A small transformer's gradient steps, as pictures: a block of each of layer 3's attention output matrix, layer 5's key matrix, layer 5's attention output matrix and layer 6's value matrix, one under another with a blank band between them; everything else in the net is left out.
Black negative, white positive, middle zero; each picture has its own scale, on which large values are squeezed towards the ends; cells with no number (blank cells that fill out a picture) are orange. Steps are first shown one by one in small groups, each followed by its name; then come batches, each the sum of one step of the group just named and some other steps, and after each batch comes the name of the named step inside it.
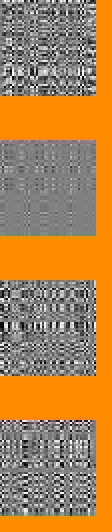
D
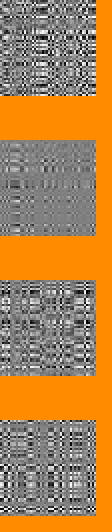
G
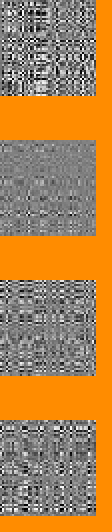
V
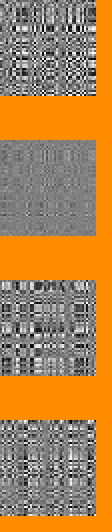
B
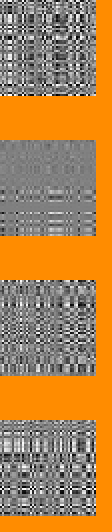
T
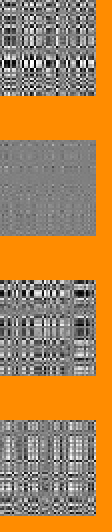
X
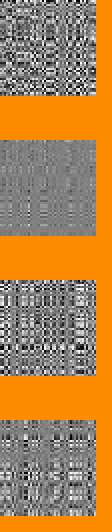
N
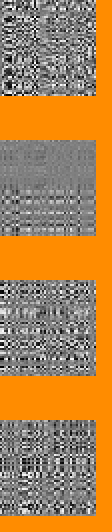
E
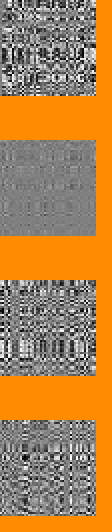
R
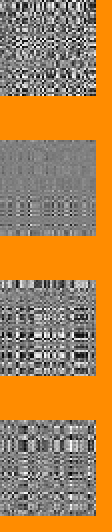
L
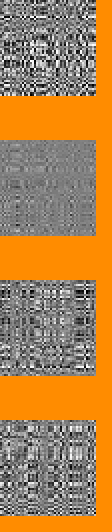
G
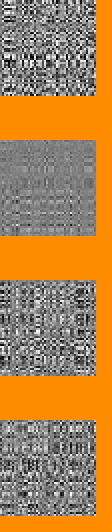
E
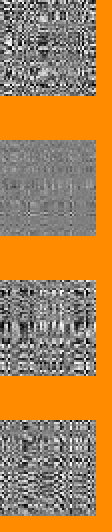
D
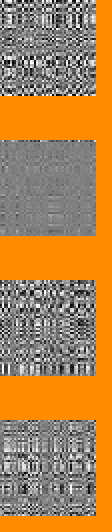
X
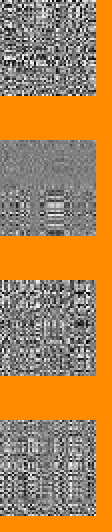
X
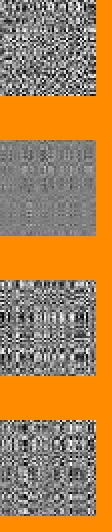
L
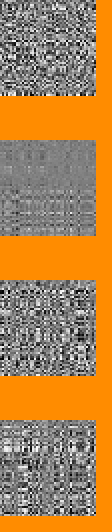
E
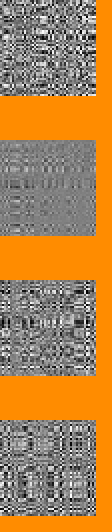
G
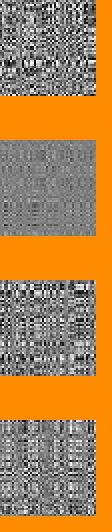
X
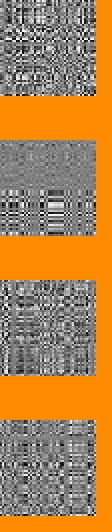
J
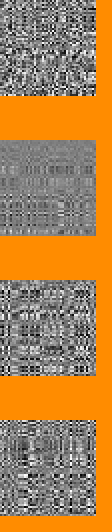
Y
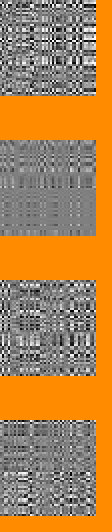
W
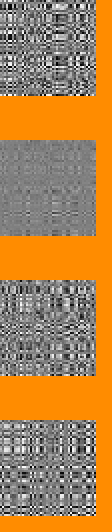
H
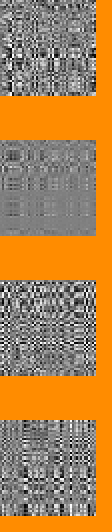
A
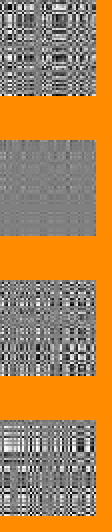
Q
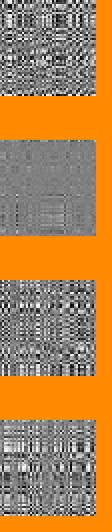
Q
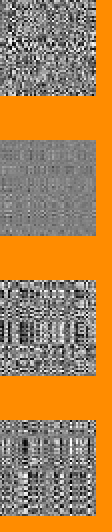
Y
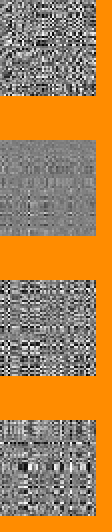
Y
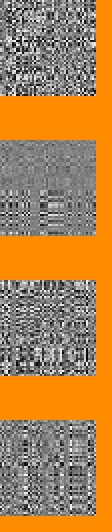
J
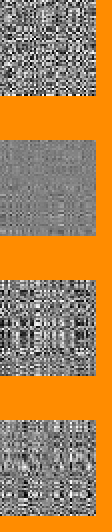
Y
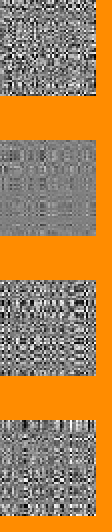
A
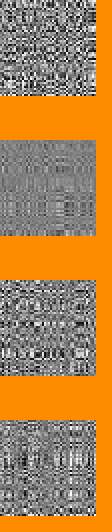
Y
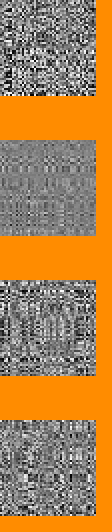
Y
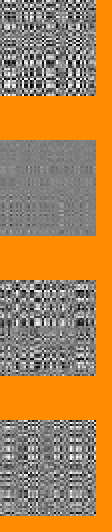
Y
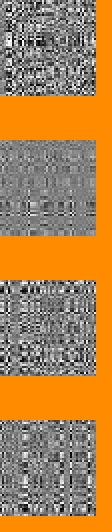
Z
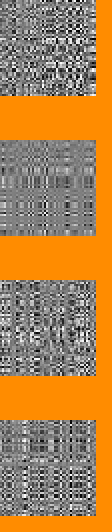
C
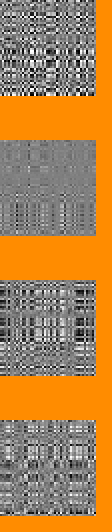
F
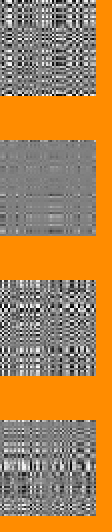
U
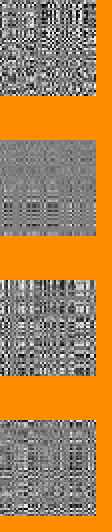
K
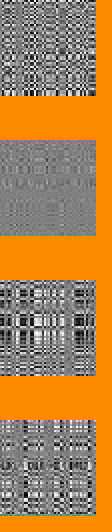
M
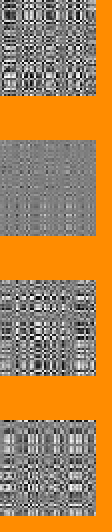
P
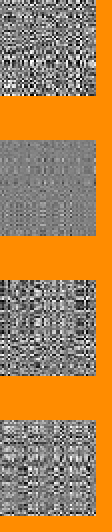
F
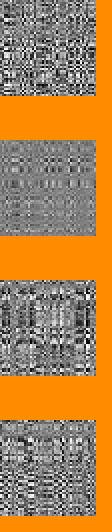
P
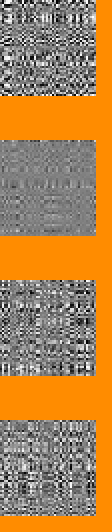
U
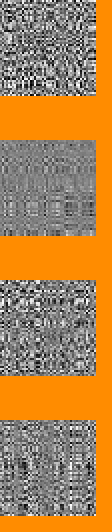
Z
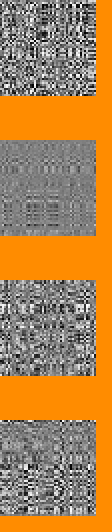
K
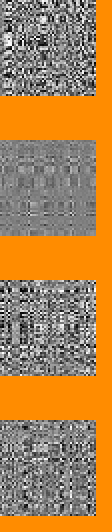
Z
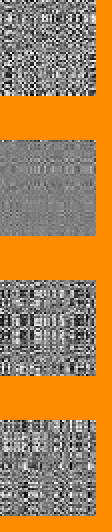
M
